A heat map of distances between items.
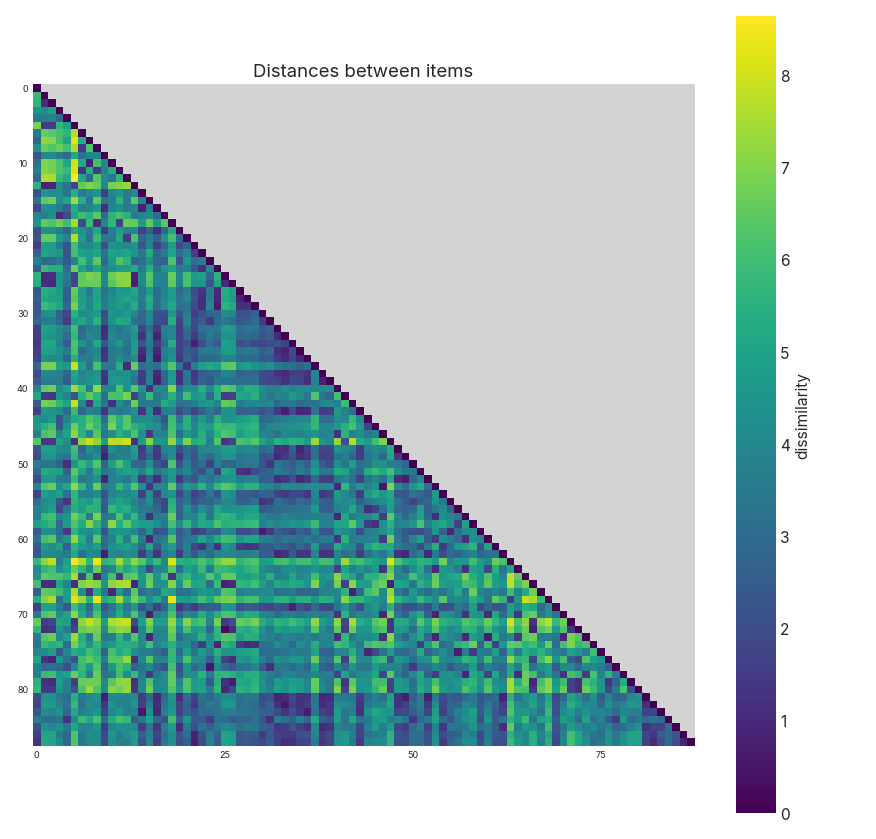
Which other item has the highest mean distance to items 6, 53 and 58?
5
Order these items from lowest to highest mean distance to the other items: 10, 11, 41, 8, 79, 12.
41, 79, 10, 12, 11, 8
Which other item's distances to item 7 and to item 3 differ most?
10
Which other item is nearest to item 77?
23
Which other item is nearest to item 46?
53
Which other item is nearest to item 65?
8
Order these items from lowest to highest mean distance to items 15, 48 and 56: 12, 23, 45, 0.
0, 45, 23, 12
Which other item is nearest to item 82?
33
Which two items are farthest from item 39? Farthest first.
63, 68
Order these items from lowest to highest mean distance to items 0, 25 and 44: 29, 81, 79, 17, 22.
81, 17, 79, 22, 29
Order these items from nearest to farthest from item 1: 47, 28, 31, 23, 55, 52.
47, 23, 31, 55, 52, 28
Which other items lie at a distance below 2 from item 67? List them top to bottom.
7, 10, 42
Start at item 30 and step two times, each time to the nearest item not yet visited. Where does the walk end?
55
